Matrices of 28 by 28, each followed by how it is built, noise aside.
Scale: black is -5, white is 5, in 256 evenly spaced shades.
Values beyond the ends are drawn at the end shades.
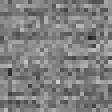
blocks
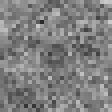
smooth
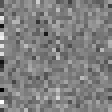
uneven columns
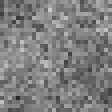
smooth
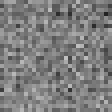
blocks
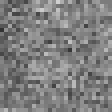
smooth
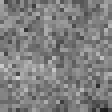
smooth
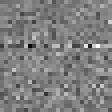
uneven rows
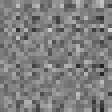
low rank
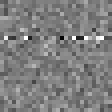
uneven rows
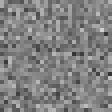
noise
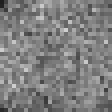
smooth
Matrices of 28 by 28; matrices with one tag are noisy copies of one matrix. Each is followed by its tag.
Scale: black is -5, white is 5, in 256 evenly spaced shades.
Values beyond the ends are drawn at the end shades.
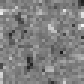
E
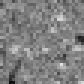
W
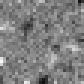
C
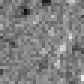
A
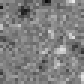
A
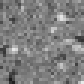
W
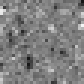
E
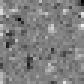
E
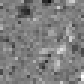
A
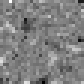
C
